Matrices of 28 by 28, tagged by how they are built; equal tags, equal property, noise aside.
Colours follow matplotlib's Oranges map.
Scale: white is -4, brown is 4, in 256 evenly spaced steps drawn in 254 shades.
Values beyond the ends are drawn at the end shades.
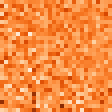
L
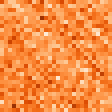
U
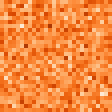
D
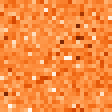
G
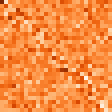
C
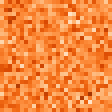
D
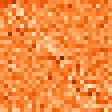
C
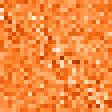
C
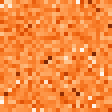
G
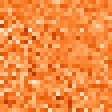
L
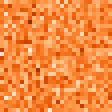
D
